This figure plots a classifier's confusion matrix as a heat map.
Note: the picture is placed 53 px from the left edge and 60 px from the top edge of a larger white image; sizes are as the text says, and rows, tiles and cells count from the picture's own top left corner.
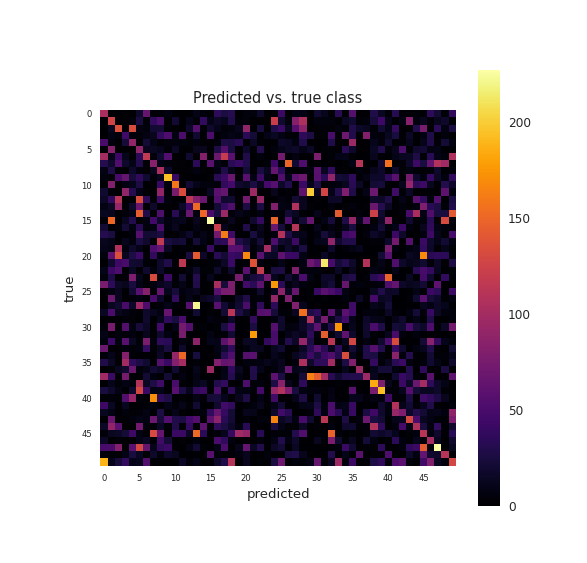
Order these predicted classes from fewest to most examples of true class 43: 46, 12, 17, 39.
46, 39, 17, 12
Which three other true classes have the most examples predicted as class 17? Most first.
6, 14, 25
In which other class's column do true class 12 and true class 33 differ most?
5
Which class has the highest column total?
24
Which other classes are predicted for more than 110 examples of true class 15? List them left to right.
1, 24, 48
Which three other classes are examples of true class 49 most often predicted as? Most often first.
0, 18, 33
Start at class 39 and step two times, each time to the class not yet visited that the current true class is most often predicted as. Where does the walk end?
1
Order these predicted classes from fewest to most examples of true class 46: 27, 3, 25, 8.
3, 27, 25, 8
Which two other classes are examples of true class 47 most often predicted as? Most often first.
45, 5
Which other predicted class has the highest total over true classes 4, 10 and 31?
21
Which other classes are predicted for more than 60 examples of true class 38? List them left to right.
5, 25, 39, 44, 45
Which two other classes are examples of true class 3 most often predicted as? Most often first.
37, 34
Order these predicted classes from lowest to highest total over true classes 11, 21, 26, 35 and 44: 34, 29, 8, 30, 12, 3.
12, 30, 34, 8, 3, 29
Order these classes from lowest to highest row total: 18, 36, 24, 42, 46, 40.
46, 36, 40, 42, 18, 24
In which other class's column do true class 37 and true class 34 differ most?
11
